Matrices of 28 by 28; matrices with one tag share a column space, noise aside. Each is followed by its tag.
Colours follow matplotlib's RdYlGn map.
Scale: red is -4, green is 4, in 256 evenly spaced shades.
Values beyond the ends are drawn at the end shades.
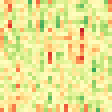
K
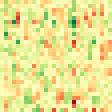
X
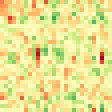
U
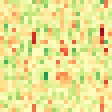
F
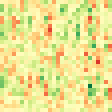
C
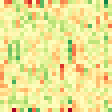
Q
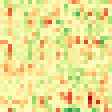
X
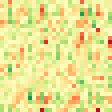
X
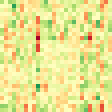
K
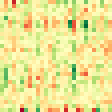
Q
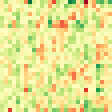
Q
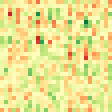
X
